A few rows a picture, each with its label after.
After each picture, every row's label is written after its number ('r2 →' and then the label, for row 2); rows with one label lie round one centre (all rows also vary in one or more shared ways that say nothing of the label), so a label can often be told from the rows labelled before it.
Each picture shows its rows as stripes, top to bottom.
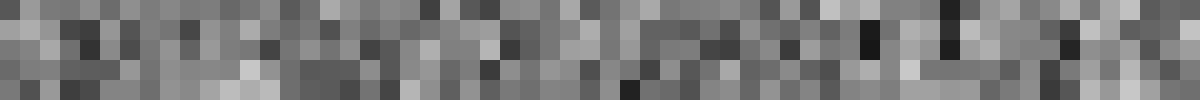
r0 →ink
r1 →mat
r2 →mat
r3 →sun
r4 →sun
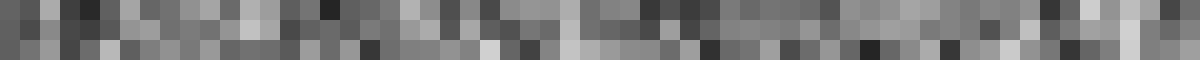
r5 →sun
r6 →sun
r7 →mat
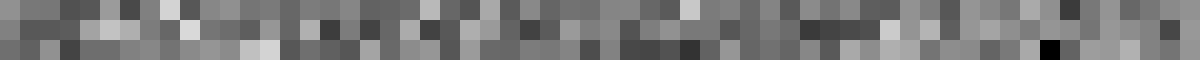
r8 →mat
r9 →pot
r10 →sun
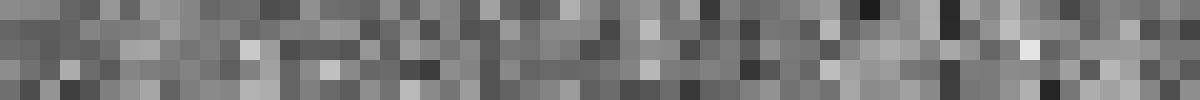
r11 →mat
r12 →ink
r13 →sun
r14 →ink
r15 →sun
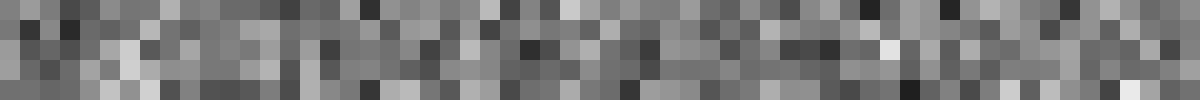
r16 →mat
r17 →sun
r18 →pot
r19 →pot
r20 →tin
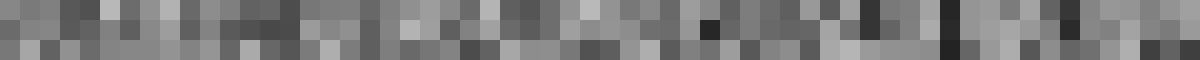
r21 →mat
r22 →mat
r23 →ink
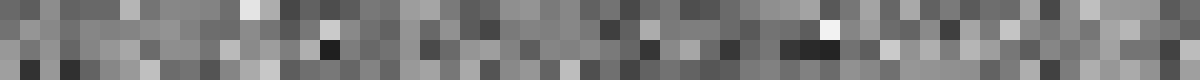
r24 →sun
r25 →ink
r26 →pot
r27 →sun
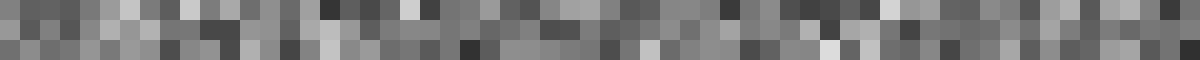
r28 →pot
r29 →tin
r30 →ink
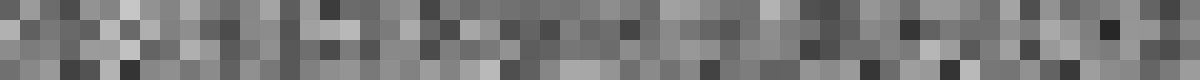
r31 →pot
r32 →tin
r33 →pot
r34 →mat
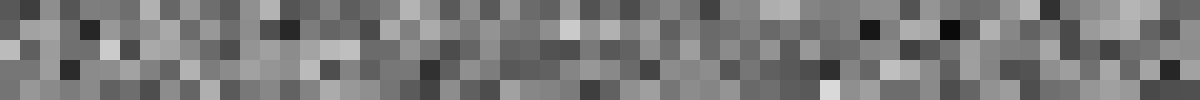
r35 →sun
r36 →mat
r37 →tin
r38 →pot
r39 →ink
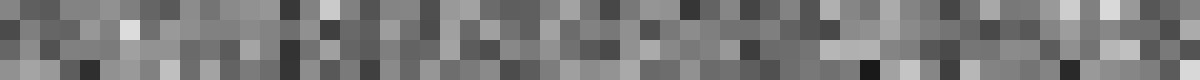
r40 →ink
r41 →pot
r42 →ink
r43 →mat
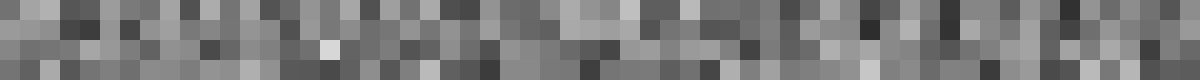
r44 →mat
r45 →mat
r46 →ink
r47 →sun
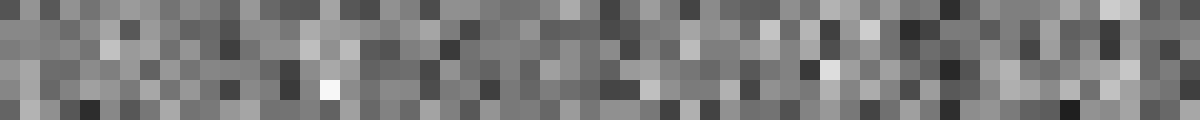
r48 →ink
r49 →tin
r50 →tin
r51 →ink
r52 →ink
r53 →mat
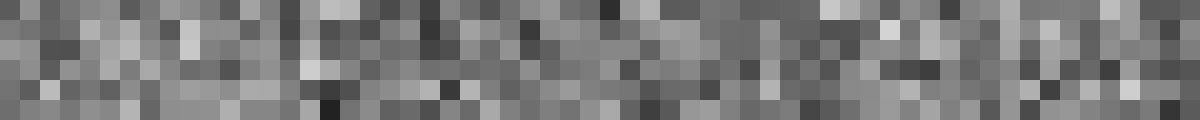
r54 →ink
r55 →pot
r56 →pot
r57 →tin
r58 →sun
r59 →pot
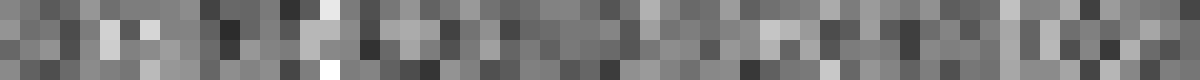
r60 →ink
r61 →tin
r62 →tin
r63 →ink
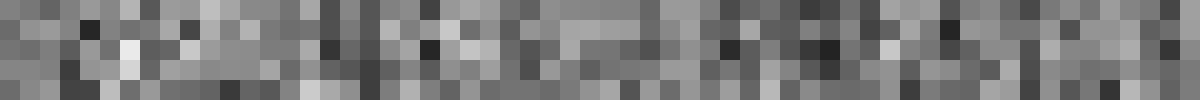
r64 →pot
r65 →mat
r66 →pot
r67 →pot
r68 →tin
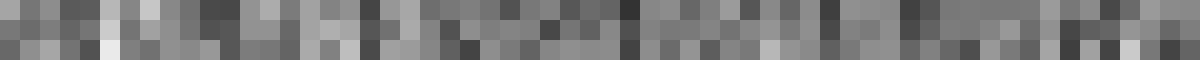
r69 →tin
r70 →tin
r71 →tin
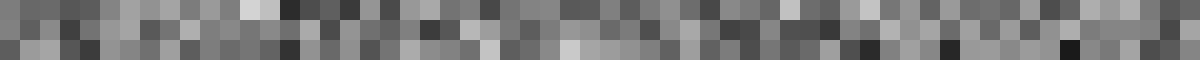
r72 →sun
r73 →pot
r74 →mat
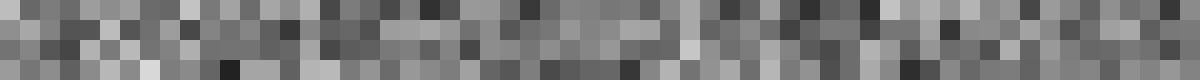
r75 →pot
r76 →mat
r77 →pot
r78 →tin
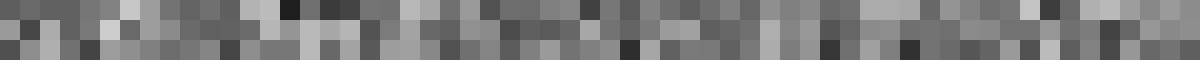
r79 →sun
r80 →tin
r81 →tin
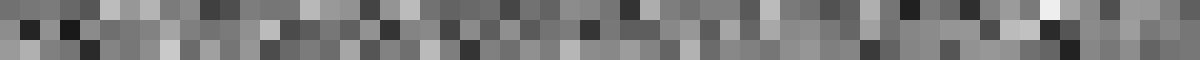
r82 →tin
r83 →sun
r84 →mat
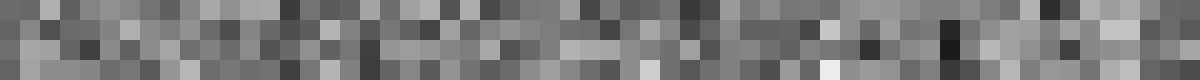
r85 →sun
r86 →ink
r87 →mat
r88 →ink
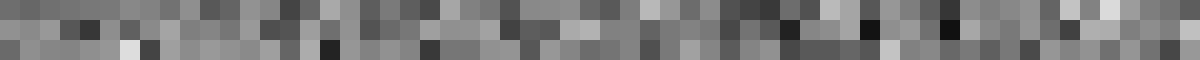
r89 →ink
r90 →mat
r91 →pot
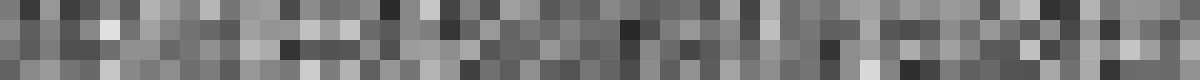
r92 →sun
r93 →tin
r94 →sun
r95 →tin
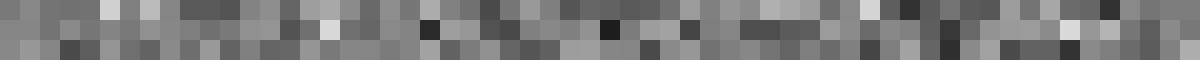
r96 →tin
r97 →ink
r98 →mat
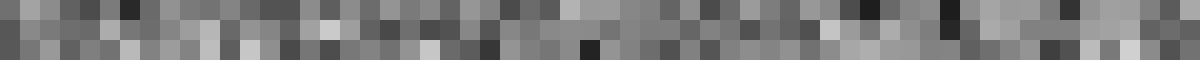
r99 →mat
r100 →ink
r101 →sun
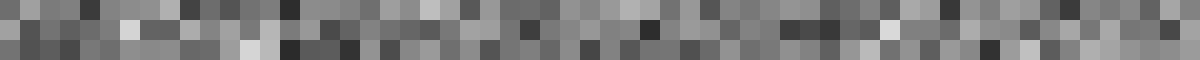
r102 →mat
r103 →pot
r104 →sun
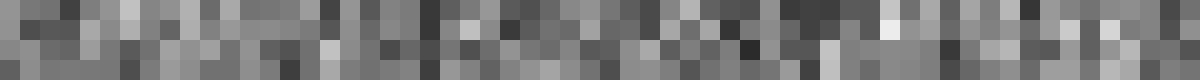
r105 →pot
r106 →pot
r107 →ink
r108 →ink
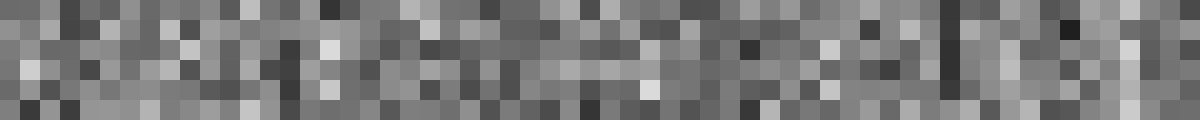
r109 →sun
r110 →mat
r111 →ink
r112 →mat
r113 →ink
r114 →sun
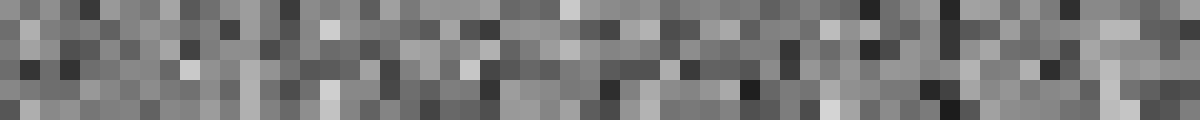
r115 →mat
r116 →ink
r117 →mat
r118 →sun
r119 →ink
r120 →ink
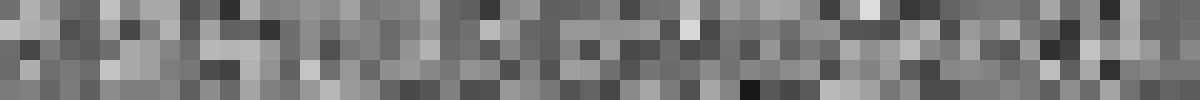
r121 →tin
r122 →mat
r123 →sun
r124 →tin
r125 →ink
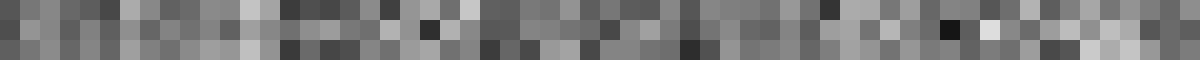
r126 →sun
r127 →ink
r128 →sun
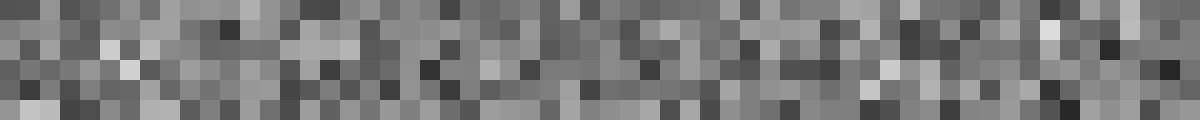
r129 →sun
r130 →tin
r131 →tin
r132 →pot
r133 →sun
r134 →mat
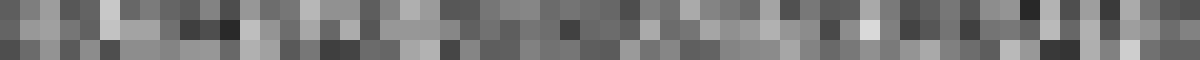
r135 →tin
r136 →tin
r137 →sun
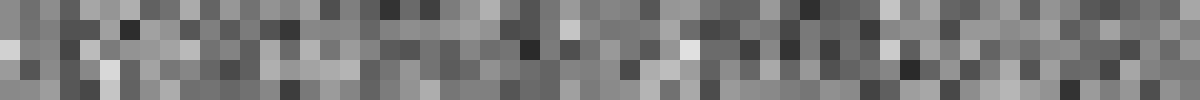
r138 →pot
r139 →mat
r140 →pot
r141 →tin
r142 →mat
